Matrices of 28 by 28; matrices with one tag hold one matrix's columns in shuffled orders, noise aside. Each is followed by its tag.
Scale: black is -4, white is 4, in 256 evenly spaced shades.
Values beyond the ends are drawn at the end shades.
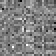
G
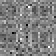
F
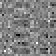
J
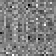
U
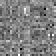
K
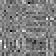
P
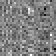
K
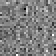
K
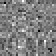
P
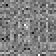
U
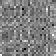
K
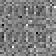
F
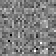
J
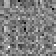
G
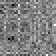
U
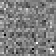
J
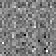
J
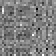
K
